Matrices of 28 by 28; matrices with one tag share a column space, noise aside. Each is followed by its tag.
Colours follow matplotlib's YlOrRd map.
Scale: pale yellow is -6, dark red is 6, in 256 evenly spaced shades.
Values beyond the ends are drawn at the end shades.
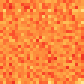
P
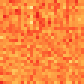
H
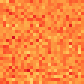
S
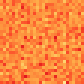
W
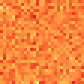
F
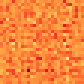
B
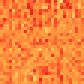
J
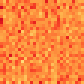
H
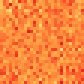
J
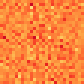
F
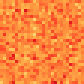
P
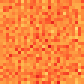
W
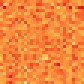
F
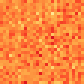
W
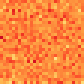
P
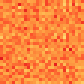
F
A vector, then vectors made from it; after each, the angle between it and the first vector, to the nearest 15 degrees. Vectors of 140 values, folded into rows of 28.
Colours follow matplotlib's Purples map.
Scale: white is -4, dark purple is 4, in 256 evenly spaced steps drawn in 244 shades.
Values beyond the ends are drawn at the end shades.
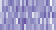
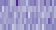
120 degrees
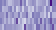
150 degrees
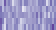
120 degrees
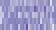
60 degrees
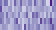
150 degrees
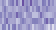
75 degrees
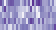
75 degrees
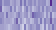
150 degrees
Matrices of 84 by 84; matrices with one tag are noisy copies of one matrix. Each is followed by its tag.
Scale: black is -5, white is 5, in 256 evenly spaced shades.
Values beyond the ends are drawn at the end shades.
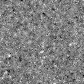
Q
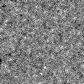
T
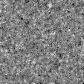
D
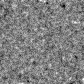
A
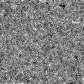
A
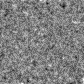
A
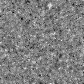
D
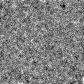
A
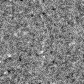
Q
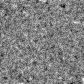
A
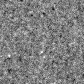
Q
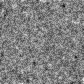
A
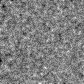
T
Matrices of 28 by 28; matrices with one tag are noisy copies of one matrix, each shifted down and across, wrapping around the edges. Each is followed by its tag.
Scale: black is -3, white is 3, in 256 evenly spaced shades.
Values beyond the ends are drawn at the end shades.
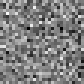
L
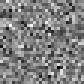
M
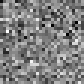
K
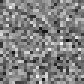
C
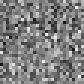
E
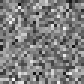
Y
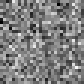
K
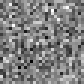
E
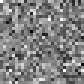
Y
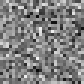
C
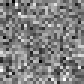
K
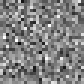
M
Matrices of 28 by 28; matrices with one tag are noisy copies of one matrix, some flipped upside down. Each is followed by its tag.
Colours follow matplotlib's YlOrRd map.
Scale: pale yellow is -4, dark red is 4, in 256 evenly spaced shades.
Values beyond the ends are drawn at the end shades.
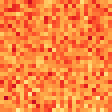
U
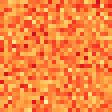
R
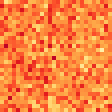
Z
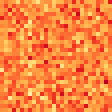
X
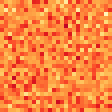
R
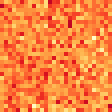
Z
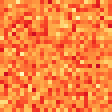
R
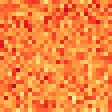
U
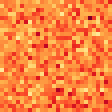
X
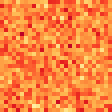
Z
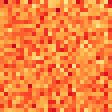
Z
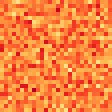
R
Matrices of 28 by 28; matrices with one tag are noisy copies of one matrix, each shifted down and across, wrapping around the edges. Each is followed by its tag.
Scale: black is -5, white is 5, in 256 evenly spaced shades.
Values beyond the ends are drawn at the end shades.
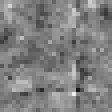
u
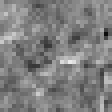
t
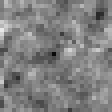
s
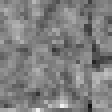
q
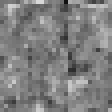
q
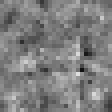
u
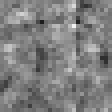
u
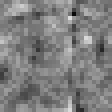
u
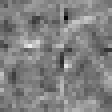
t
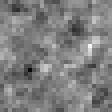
s
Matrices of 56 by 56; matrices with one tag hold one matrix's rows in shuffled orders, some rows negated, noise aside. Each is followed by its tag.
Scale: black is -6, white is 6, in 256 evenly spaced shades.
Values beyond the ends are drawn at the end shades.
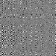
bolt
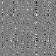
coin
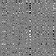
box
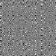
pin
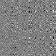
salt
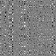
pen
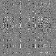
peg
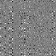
pen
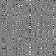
box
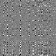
peg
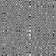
box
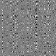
coin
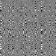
pin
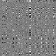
box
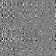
bolt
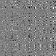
salt
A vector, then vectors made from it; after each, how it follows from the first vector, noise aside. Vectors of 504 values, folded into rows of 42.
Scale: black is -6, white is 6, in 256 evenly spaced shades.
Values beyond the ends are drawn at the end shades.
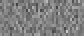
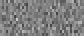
wrapped around.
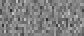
wrapped around.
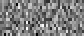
reversed, negated, scaled up.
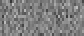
wrapped around.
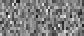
wrapped around, scaled up.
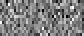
wrapped around, scaled up.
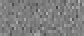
partly zeroed.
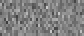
wrapped around.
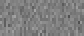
wrapped around, shrunk.
